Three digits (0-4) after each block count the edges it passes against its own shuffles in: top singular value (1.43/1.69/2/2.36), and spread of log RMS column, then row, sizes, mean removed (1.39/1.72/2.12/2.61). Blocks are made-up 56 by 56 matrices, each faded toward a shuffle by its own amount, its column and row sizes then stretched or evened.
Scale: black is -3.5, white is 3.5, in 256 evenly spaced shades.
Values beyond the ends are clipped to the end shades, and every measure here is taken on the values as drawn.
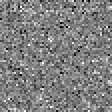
0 1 0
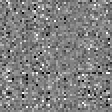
2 3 1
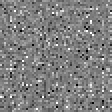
0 2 1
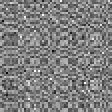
4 0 0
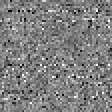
1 0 3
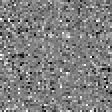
1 2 2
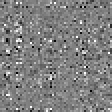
2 3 3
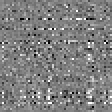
3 2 4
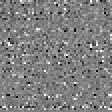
1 1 4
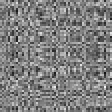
4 4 1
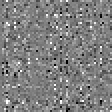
1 4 2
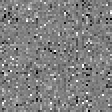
0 3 1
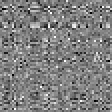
4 1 3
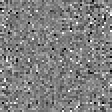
0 3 1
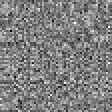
3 0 0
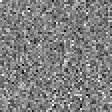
1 1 0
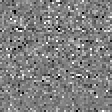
1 1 3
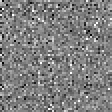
1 2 0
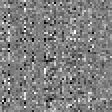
1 4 1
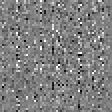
0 4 0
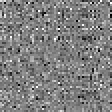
3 3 1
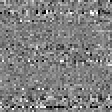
2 0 4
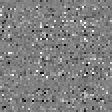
0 1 3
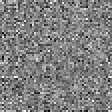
2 1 2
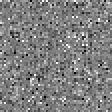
1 1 1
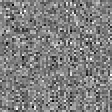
3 2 1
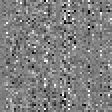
1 4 0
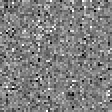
0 2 0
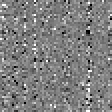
0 4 0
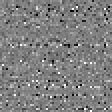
2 0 3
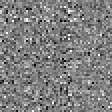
2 2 2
